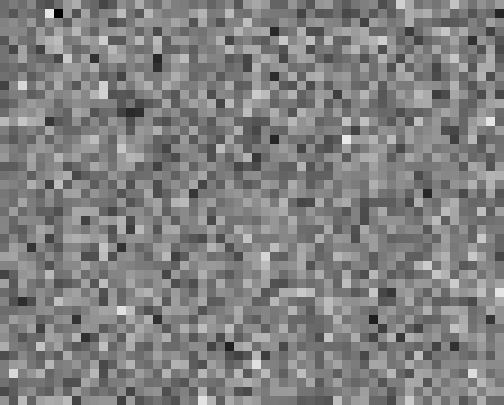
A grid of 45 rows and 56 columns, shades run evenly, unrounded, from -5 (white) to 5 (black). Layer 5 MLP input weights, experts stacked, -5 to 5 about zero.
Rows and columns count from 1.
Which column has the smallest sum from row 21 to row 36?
30
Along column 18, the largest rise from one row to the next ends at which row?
7
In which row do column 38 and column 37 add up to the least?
34
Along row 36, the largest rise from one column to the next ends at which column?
18
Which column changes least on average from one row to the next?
40
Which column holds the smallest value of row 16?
39
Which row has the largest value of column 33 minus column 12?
10
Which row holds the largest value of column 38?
11
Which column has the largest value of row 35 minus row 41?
29
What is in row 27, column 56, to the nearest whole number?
1
